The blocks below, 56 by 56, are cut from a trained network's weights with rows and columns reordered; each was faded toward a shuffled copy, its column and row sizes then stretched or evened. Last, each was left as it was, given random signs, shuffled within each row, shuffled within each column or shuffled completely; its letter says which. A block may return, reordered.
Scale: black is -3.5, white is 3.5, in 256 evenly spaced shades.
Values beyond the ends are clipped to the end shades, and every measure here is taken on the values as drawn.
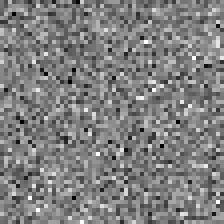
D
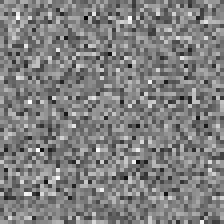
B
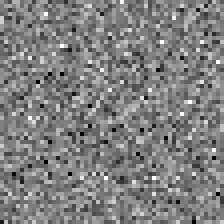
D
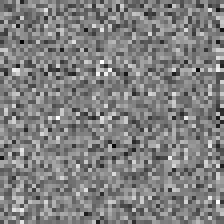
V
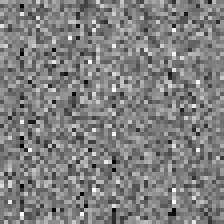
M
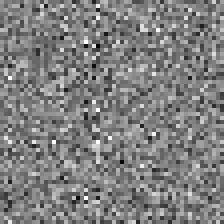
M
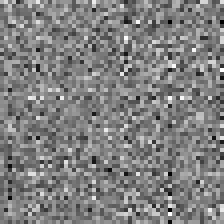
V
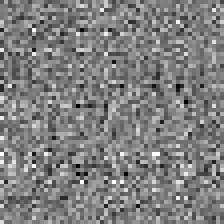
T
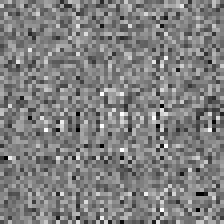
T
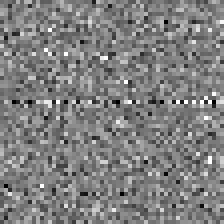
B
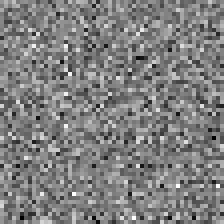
B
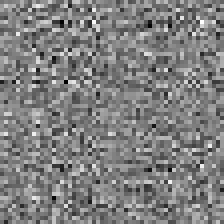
T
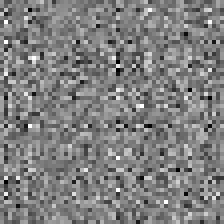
T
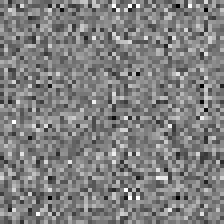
T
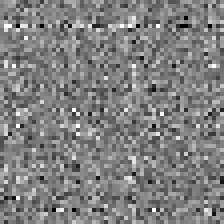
V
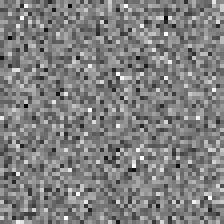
D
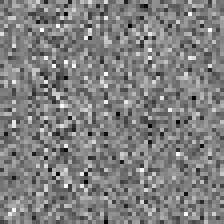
M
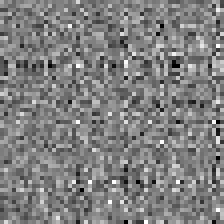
T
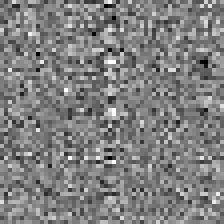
T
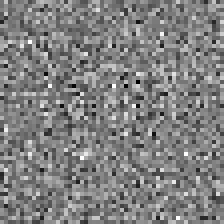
V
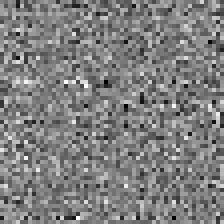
V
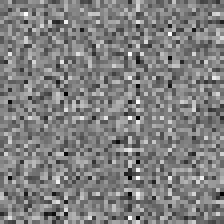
T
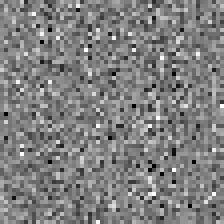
M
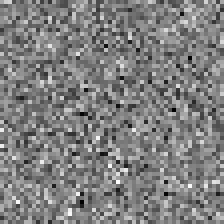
D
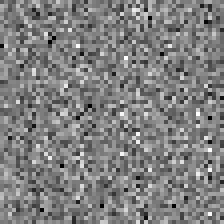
M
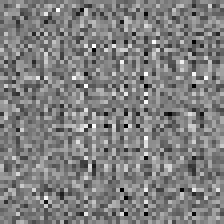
T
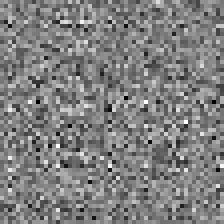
T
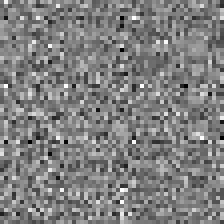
T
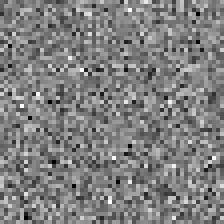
B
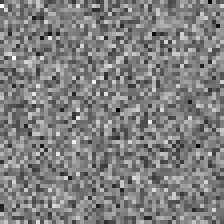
D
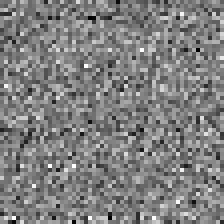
B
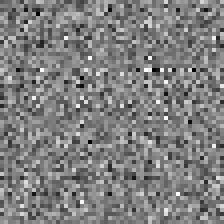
V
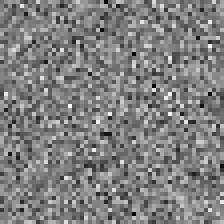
D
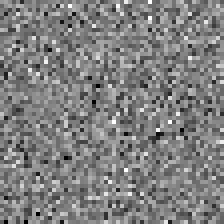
D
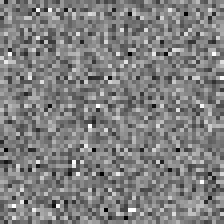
B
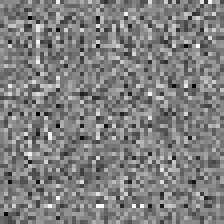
V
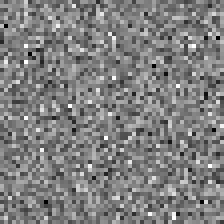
D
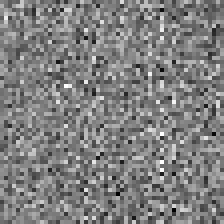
M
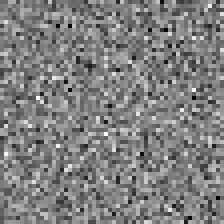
D
